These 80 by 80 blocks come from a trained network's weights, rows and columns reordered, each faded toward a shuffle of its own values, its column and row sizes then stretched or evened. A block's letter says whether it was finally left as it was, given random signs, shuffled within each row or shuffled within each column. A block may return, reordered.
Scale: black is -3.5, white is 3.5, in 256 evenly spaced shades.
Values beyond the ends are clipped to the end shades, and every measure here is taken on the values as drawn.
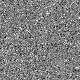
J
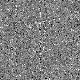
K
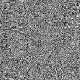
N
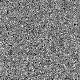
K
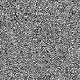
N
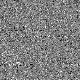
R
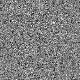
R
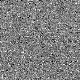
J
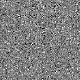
N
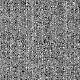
N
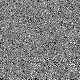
J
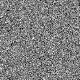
K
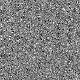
K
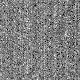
K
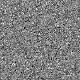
K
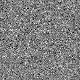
J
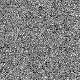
J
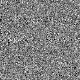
R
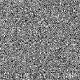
N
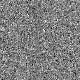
K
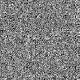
N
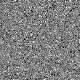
J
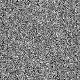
K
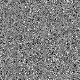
R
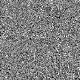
R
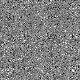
R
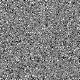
R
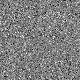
J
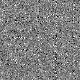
R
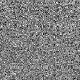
N
